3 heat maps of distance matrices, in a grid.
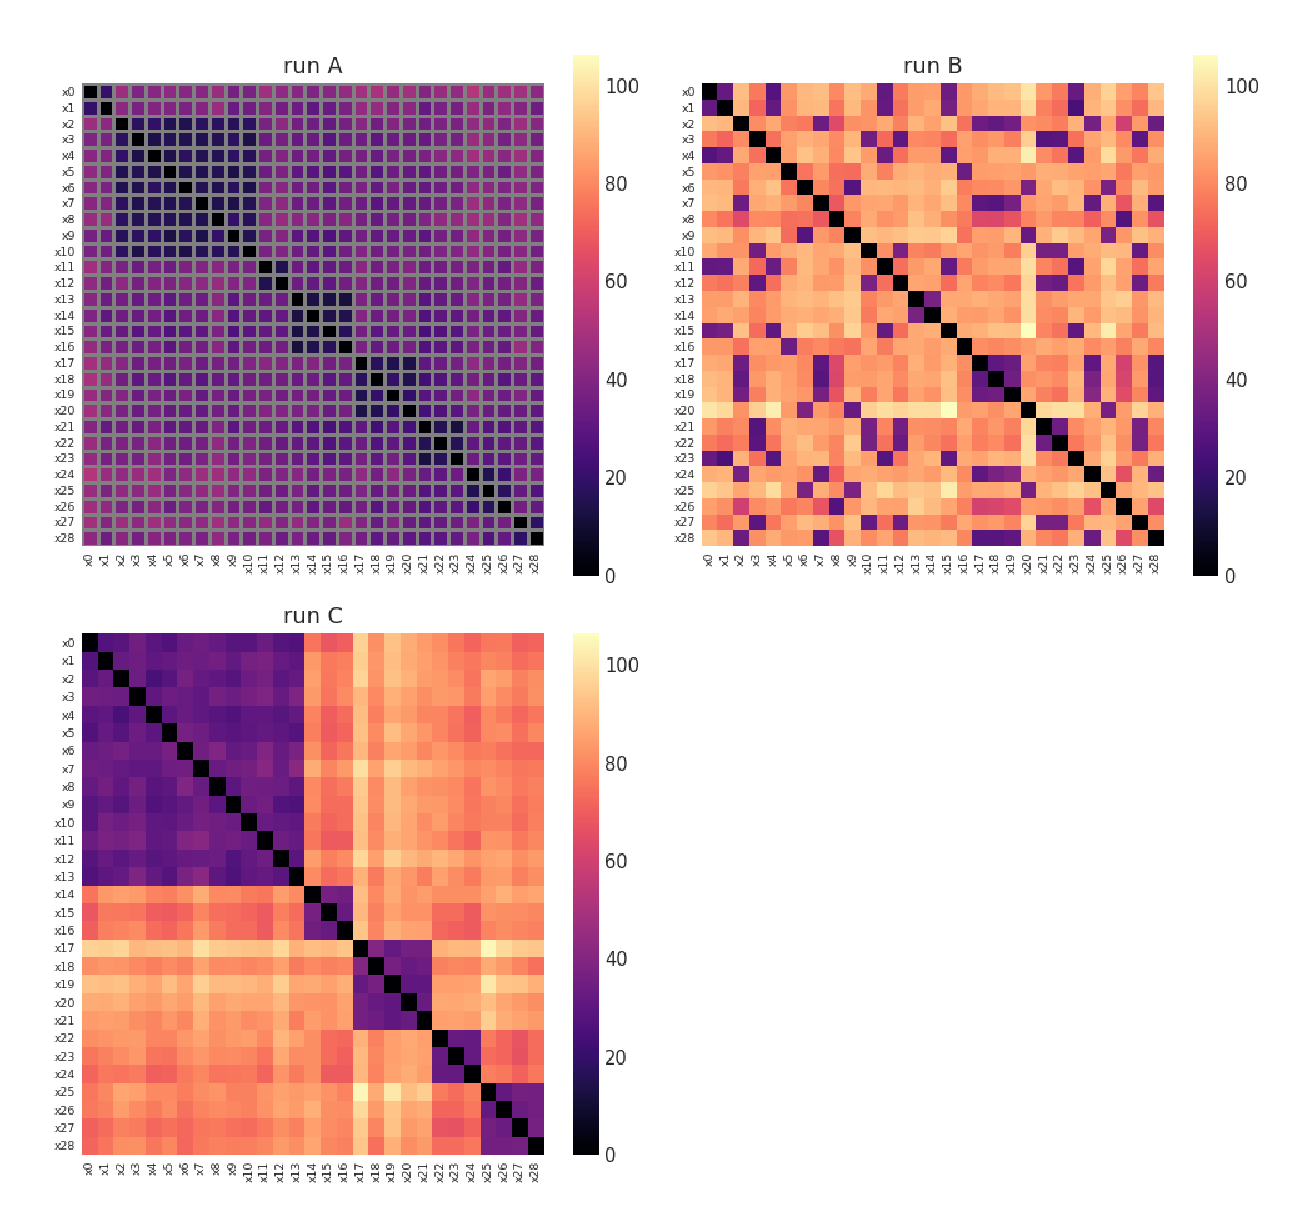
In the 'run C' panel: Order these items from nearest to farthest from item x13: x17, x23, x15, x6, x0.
x0, x6, x15, x23, x17
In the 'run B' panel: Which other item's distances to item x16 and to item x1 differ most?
x23
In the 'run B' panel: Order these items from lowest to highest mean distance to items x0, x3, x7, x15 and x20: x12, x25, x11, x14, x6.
x11, x12, x6, x25, x14
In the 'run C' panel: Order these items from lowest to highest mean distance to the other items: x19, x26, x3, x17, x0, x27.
x0, x3, x27, x26, x19, x17
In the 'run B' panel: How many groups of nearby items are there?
7
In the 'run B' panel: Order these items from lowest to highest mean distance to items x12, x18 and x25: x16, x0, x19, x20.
x19, x20, x16, x0
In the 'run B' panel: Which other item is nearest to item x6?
x9
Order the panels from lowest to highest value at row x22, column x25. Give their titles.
run A, run C, run B
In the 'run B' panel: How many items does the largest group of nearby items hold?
7
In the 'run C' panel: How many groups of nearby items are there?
5
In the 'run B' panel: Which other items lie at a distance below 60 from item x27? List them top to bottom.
x3, x10, x12, x21, x22
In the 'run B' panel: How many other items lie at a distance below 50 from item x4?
5
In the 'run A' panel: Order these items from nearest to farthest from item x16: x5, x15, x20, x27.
x15, x5, x20, x27
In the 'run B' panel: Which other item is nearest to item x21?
x3
